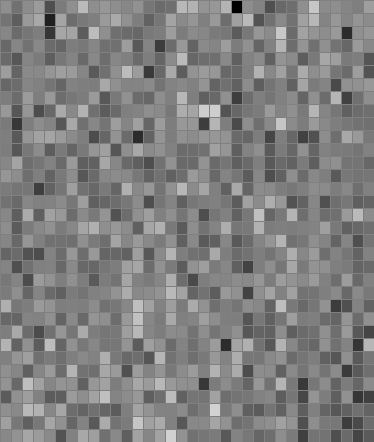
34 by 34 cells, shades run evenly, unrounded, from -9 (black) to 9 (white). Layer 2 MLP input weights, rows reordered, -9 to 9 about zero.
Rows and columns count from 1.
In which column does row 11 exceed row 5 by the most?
5
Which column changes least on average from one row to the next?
29
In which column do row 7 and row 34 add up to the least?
31
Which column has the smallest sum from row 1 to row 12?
22
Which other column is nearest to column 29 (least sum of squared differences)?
18
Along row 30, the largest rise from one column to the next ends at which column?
3
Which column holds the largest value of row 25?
13
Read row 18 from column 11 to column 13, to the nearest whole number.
2 1 -2
